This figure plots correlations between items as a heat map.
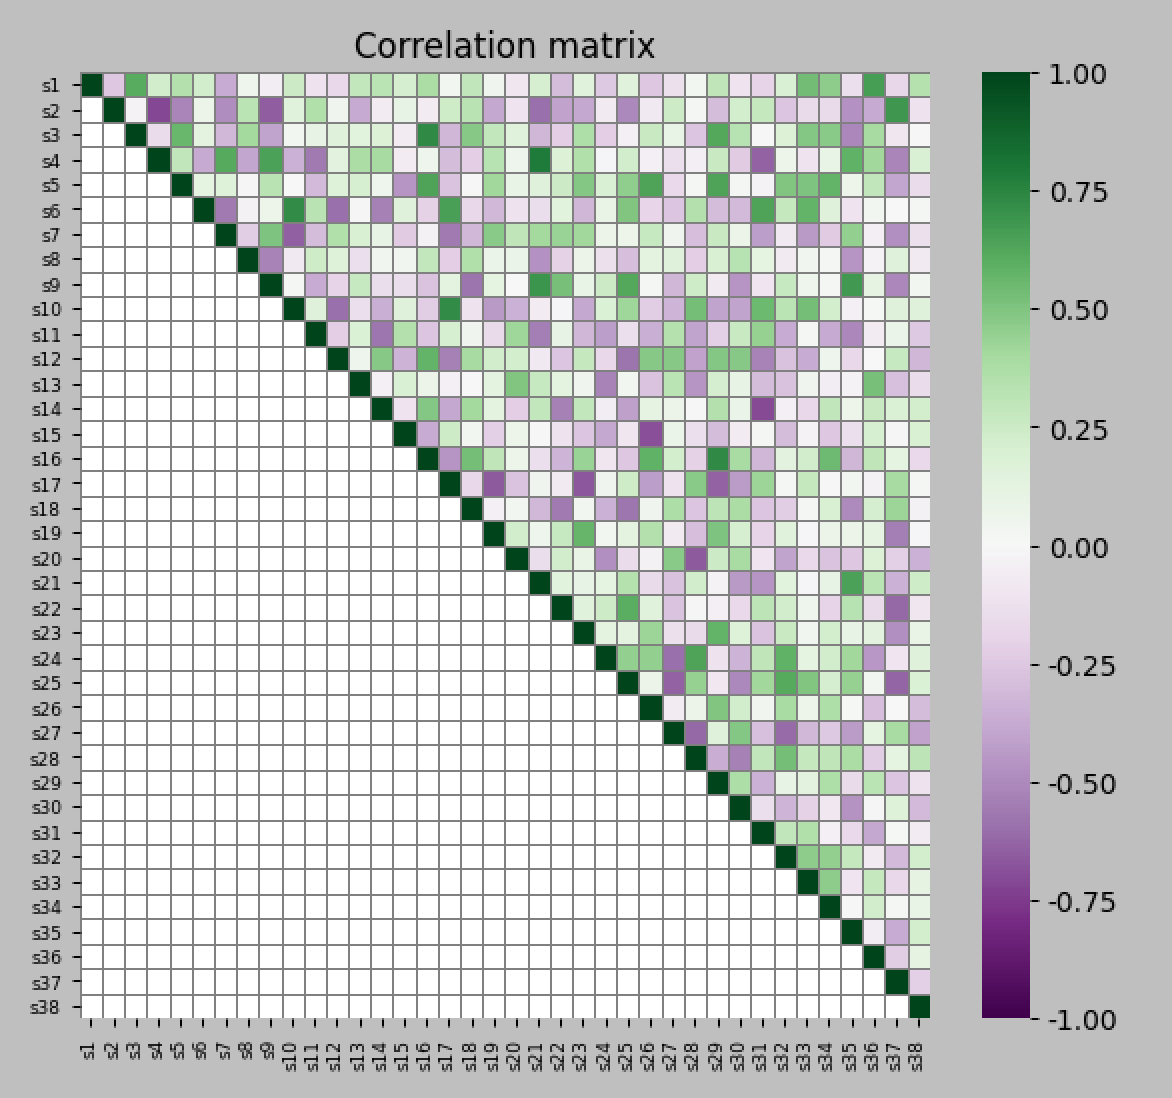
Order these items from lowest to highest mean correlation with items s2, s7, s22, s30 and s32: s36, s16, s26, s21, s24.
s36, s21, s16, s24, s26
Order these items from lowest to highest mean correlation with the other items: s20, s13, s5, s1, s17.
s17, s20, s13, s1, s5
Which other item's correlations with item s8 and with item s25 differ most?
s9
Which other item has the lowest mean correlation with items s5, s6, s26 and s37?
s15
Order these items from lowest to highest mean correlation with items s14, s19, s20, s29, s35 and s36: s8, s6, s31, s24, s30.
s31, s6, s24, s8, s30
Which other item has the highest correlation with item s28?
s24
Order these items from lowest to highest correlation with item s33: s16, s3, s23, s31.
s23, s16, s31, s3
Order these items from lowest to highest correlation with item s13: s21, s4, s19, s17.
s17, s19, s21, s4
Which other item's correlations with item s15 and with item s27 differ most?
s12
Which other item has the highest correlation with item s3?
s16
